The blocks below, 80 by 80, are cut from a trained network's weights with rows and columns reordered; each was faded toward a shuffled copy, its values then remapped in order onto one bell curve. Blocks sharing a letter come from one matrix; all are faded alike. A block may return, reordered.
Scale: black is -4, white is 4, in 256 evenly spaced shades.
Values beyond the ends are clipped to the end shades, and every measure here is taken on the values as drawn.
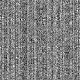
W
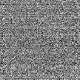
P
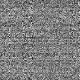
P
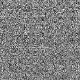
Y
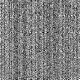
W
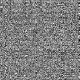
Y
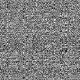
Y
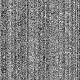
W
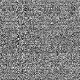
Y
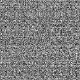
P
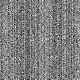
W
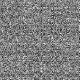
Y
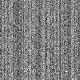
W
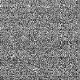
Y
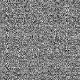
Y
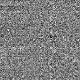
Y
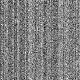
W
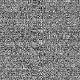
P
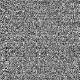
Y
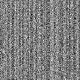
W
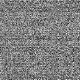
P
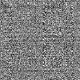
Y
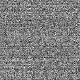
P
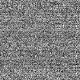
P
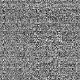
P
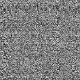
Y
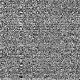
P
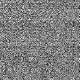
Y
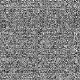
P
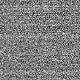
P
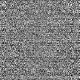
P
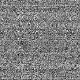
P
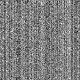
W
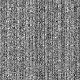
W
